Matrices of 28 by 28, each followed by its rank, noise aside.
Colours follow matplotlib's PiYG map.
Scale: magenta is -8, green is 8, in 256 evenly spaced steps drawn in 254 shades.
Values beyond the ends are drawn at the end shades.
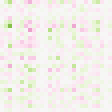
three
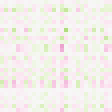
two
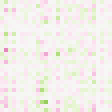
three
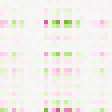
one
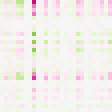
one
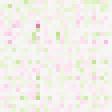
six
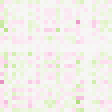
three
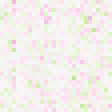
six
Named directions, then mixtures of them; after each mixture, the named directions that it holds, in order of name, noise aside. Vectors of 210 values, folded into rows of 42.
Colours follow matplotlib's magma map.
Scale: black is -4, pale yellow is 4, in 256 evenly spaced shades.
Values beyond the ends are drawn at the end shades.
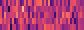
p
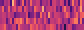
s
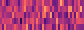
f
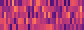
f, p, s.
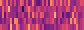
p.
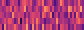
f.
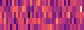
f, p, s.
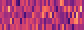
f, p, s.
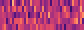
s.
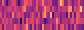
f.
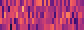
p.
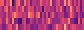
s.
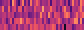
s.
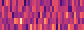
f, s.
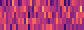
f, p, s.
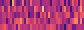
s.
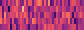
p.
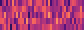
f, p, s.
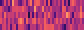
p, s.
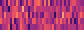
p.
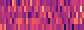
f, s.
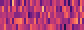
s.
